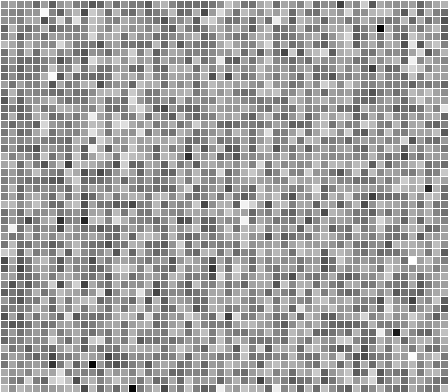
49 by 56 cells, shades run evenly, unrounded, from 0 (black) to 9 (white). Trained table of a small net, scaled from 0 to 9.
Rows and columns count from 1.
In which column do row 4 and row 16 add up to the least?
48
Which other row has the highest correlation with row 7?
13
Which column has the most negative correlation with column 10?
30
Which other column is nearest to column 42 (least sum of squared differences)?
38
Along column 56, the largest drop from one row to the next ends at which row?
15
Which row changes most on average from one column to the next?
49
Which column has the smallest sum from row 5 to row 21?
3
